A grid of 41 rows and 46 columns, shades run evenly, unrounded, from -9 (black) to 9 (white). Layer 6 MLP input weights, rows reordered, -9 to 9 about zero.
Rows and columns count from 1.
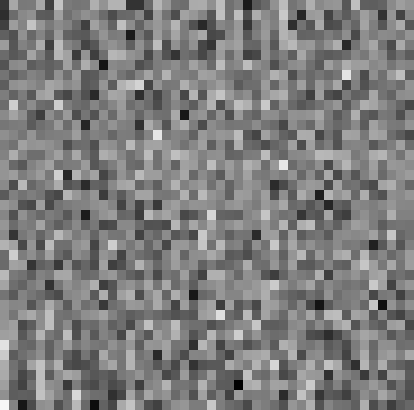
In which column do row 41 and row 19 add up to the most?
1
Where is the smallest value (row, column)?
39, 27
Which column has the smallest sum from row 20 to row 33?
36
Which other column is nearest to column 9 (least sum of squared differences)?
21
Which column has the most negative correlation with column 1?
3
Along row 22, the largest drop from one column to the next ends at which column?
25
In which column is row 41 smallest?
11
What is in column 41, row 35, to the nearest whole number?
2
